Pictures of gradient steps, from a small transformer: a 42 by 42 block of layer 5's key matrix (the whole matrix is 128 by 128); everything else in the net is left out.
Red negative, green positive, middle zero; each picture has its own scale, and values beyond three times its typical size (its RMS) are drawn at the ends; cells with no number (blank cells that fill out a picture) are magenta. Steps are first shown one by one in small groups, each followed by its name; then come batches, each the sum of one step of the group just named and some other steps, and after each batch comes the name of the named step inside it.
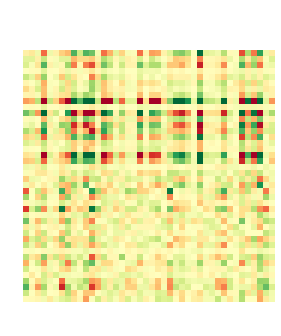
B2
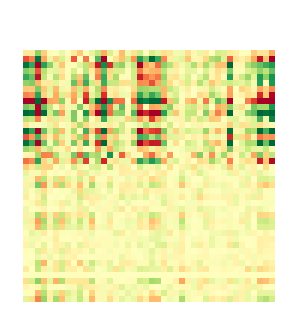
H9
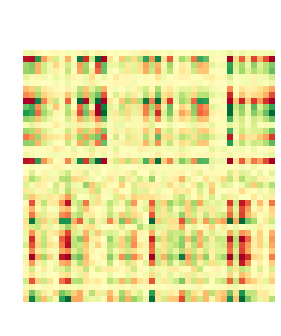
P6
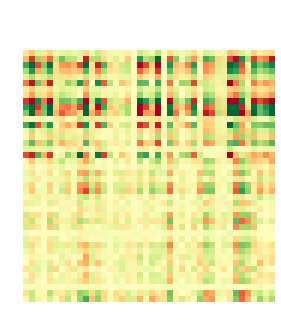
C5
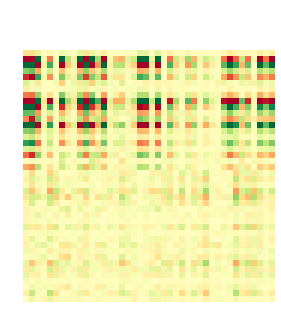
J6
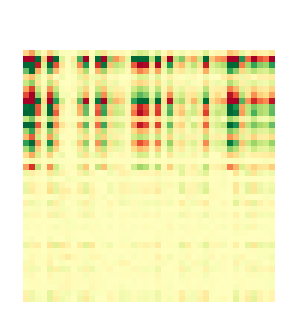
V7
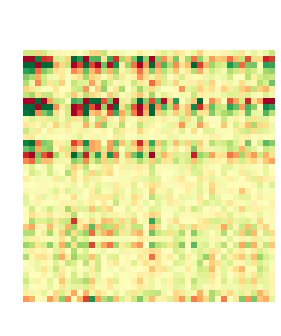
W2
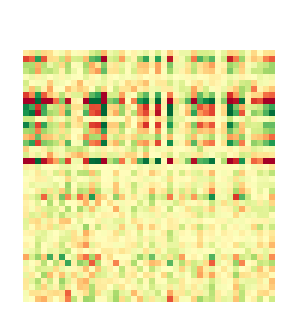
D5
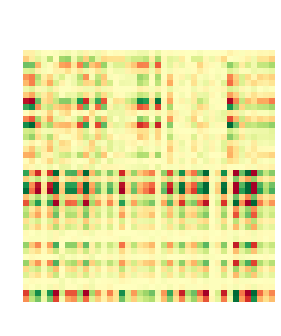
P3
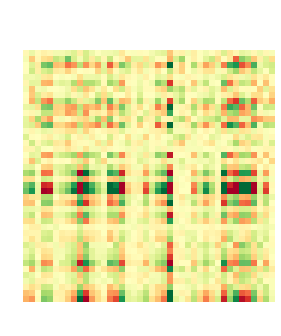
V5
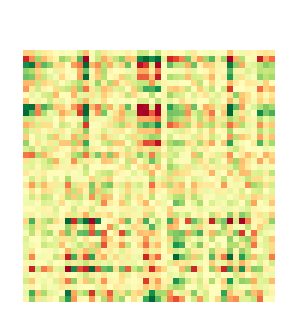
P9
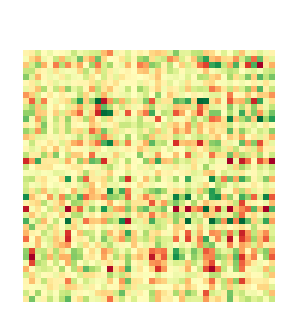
P6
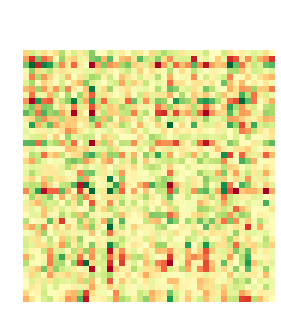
V5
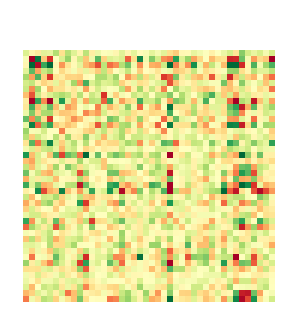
V5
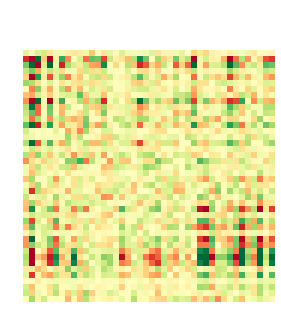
J6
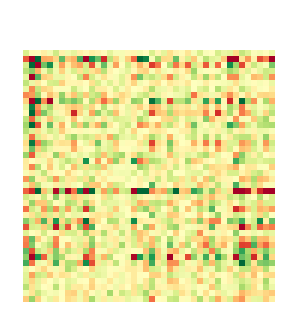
J6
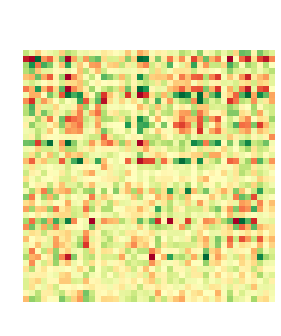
P6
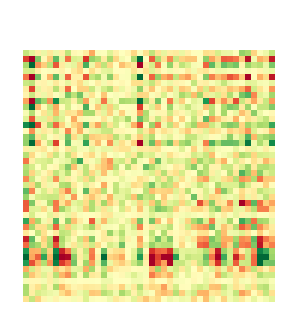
J6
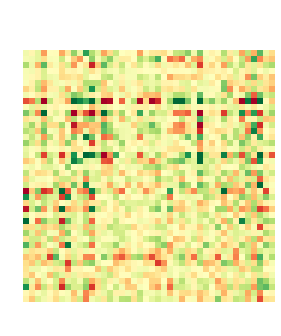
B2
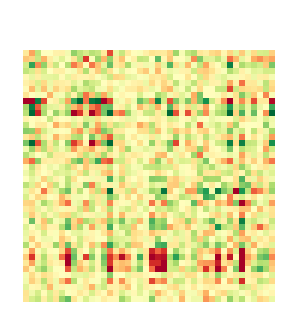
P6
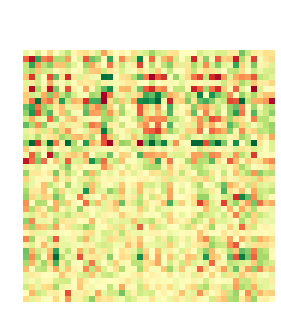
D5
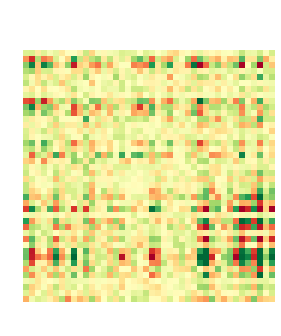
W2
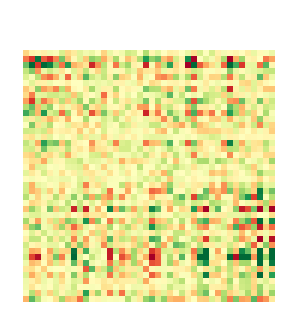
P9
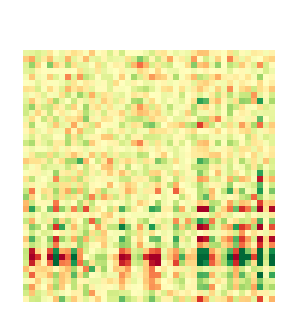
P9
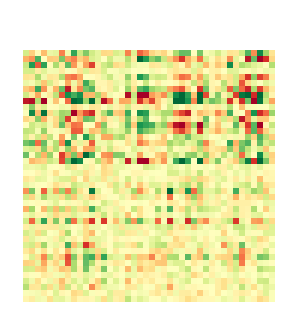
B2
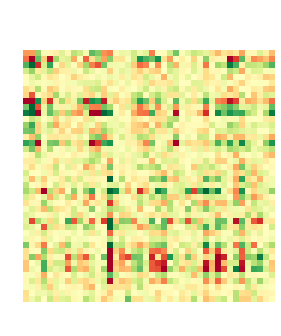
V7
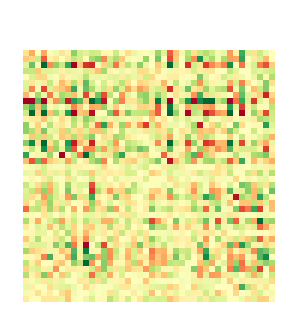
D5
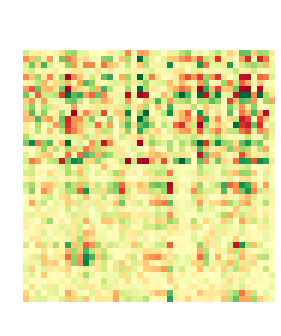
V5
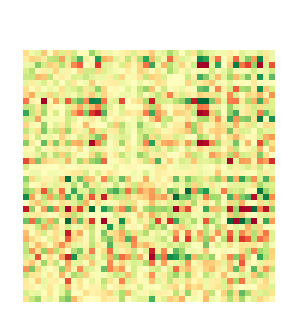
P6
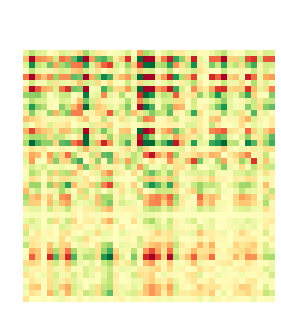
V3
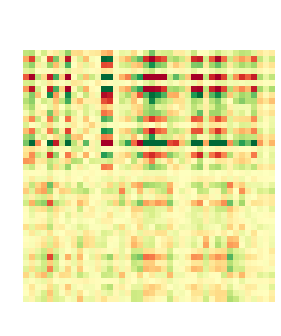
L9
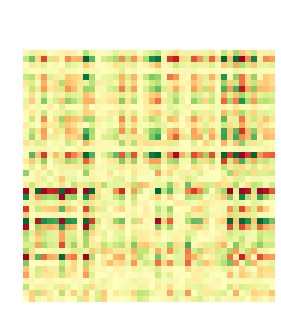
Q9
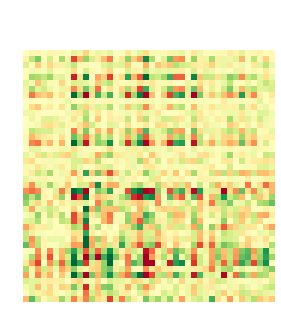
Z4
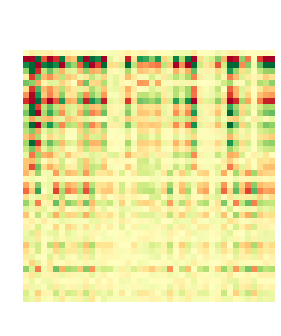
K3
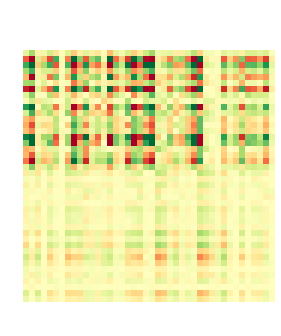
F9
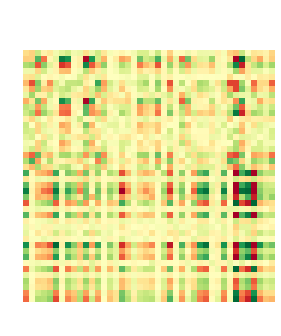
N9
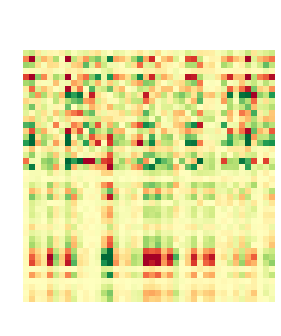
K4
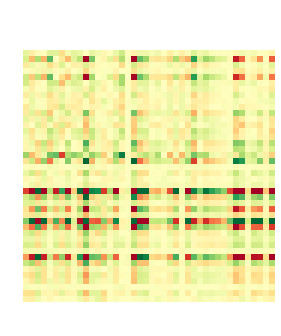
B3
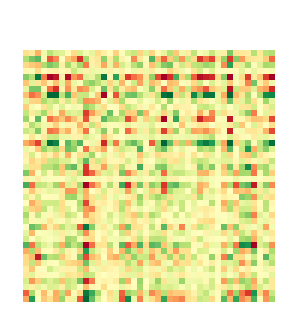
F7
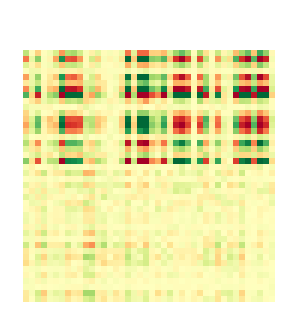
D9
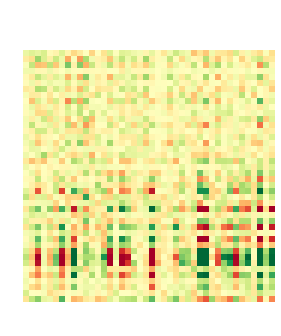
Z4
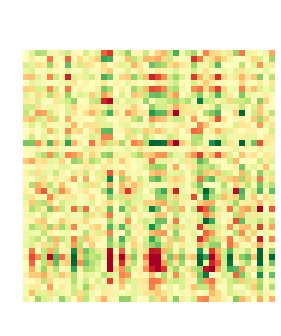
L9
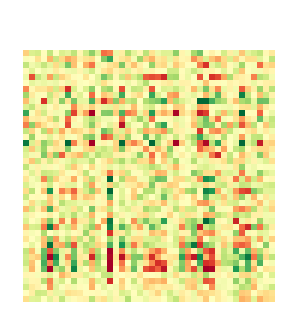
L9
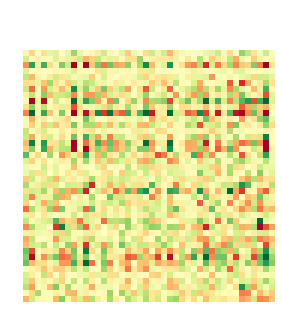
V3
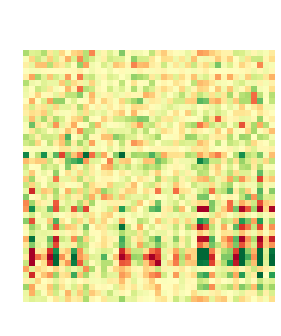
K4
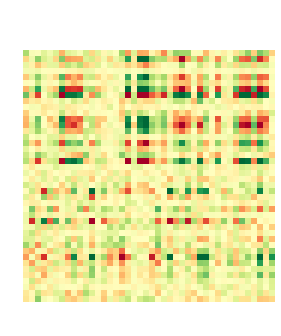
D9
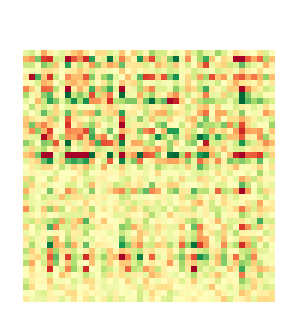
L9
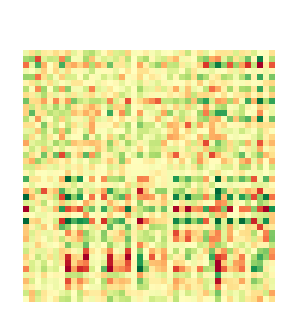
Q9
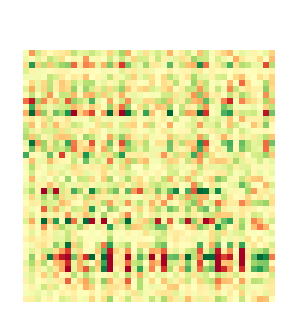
B3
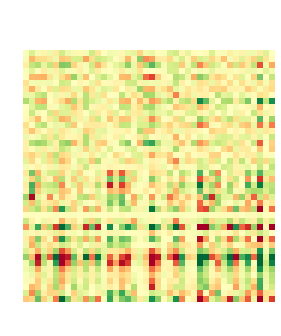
V3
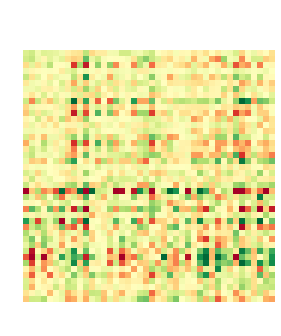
Q9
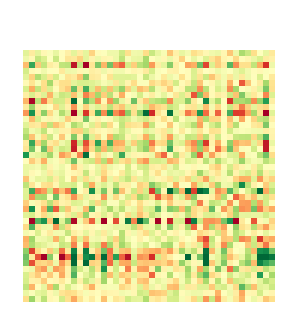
Z4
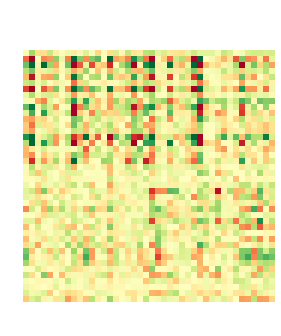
F9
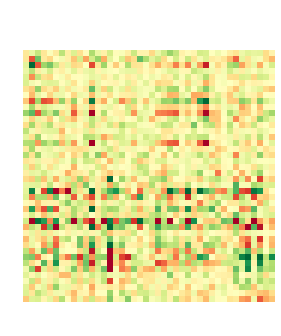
K3
